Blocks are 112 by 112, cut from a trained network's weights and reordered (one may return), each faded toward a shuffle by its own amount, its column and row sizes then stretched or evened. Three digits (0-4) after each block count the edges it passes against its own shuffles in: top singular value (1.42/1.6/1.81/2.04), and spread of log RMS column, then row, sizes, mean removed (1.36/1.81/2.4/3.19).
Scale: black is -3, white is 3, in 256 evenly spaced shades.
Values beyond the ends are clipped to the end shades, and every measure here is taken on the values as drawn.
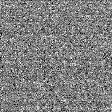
0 1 0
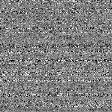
0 0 4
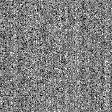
0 1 1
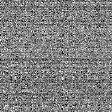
3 3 2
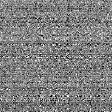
3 2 3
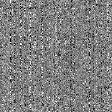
0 4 1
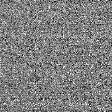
0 2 1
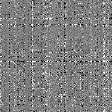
3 4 4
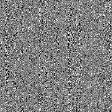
0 4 0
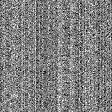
4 1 0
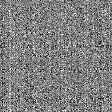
2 1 3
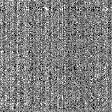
4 2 3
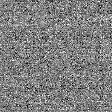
0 1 1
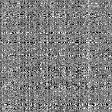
4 1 4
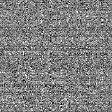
2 3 1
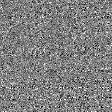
1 2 3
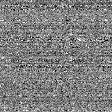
2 0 3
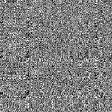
4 3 2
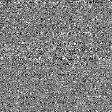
0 1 4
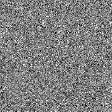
0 1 2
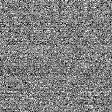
1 0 2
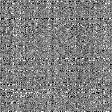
2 1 4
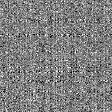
2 0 3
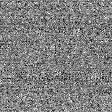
0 0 2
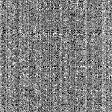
4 0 3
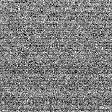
3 1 1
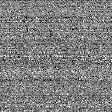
2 0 3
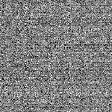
2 2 0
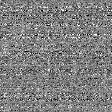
1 0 4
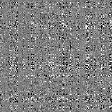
3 4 4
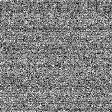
2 1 0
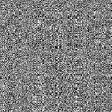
4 3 1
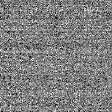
2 3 0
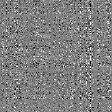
1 4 3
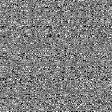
3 0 4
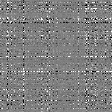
3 4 4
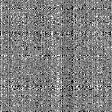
4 3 4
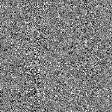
1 3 2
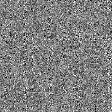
1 3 1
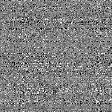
0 2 4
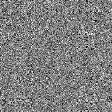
1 2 1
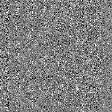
0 4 1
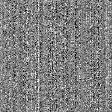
3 4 0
